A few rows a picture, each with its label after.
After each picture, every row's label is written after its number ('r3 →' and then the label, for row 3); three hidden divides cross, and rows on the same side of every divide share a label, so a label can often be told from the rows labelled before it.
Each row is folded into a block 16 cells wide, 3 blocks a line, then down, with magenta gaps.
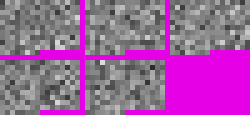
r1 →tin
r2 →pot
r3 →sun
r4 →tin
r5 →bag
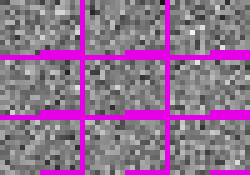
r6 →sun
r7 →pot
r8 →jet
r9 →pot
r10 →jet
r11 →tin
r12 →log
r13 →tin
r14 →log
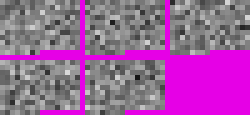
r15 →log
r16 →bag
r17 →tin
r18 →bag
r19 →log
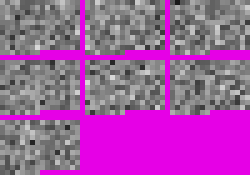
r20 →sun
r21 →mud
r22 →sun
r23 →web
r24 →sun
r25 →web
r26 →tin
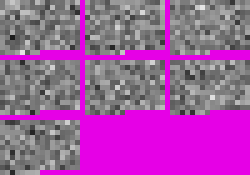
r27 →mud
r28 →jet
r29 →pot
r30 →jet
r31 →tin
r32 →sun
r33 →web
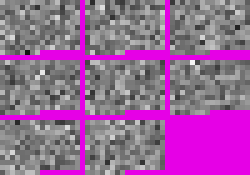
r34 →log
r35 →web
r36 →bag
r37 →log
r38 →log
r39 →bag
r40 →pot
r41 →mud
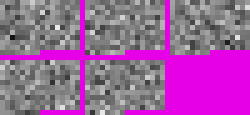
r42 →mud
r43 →web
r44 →pot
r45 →log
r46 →bag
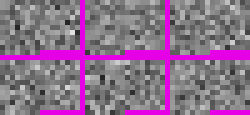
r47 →pot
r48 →tin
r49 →bag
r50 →pot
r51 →mud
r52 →bag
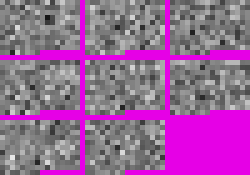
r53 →web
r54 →sun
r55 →bag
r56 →sun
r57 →jet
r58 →tin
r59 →jet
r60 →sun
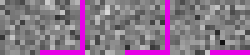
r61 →jet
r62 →pot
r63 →log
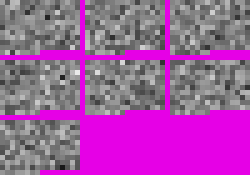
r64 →web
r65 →log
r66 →log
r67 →web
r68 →bag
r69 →tin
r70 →sun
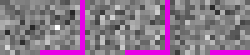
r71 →pot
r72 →sun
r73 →bag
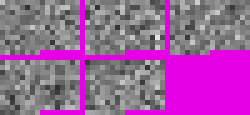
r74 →jet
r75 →sun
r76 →log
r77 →bag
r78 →web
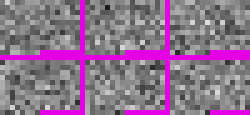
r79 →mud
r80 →tin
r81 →bag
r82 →bag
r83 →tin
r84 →sun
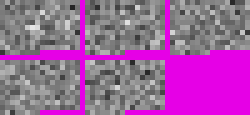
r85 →log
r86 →bag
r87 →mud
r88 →web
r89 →log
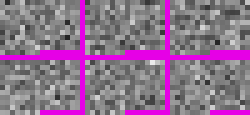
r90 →sun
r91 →mud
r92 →log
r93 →web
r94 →web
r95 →bag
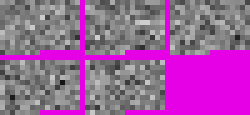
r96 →jet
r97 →web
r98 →sun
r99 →bag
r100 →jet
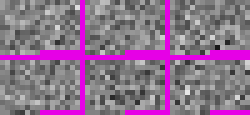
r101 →pot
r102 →bag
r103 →jet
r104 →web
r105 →log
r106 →log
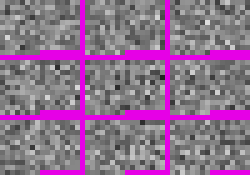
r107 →jet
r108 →bag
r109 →tin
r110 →pot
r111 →pot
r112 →sun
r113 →pot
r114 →pot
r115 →mud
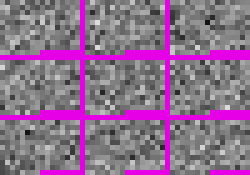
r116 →web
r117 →pot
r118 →mud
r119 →pot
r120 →mud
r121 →jet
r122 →sun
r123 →tin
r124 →log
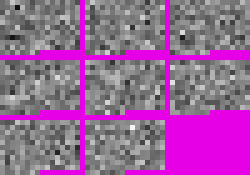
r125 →bag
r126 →mud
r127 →mud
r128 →web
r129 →log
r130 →tin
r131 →tin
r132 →jet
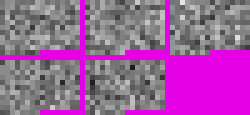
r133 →pot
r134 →web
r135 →pot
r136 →mud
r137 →bag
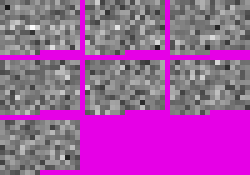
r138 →log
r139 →log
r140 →pot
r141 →sun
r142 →pot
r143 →sun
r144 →web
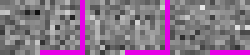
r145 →web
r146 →jet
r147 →pot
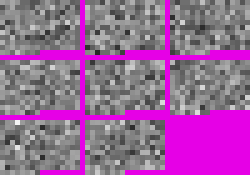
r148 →tin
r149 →web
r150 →sun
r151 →mud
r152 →jet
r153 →log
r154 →bag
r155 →mud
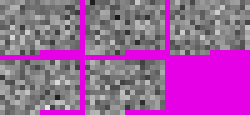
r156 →tin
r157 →jet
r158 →pot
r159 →tin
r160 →pot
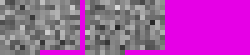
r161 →web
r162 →pot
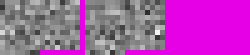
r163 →mud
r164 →mud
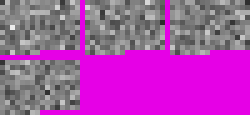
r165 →mud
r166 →bag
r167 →bag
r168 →bag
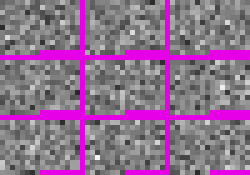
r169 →web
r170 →pot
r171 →mud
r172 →log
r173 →sun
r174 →web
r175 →log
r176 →web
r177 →mud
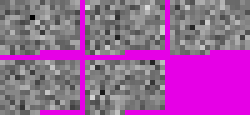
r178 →jet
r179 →sun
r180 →log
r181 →pot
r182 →pot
